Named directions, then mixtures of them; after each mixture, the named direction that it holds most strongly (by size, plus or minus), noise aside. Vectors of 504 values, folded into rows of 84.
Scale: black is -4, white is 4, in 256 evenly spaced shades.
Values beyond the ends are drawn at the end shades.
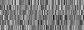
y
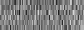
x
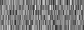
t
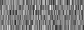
t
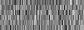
x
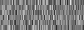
t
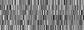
y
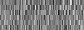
x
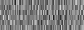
y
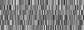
y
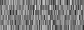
t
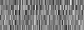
x
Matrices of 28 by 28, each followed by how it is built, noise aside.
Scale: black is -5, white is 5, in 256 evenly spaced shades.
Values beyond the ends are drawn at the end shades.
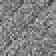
Hankel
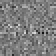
uneven rows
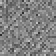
Hankel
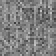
blocks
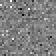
sparse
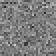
uneven rows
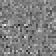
uneven rows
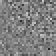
upper triangular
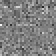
uneven rows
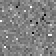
sparse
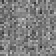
blocks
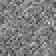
Hankel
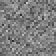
Hankel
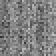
blocks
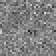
uneven rows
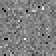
sparse
